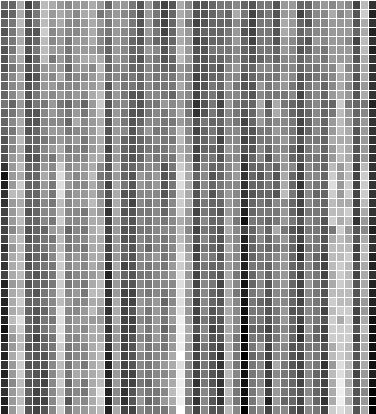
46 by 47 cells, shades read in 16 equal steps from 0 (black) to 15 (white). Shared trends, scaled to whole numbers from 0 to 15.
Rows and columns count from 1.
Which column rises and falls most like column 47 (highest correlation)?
34
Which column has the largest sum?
23
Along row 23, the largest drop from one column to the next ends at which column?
47
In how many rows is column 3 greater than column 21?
45
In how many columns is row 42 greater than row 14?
19
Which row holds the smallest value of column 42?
12
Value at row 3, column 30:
8
